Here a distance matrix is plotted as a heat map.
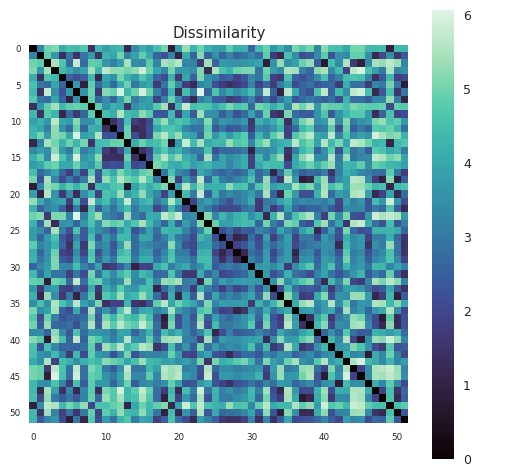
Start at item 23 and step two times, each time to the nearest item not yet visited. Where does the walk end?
2
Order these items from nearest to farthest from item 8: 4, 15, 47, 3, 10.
10, 15, 4, 47, 3
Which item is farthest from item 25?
3
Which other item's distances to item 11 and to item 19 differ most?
13
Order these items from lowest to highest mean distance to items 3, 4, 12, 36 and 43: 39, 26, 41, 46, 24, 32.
24, 26, 46, 41, 39, 32
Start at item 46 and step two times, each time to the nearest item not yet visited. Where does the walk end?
27
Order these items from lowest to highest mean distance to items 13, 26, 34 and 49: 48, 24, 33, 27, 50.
33, 50, 48, 24, 27
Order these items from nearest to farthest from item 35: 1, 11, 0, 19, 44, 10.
10, 11, 44, 0, 19, 1
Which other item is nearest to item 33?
17
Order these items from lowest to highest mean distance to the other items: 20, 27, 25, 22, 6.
22, 27, 25, 20, 6
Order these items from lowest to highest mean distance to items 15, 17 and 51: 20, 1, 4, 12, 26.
26, 4, 1, 12, 20
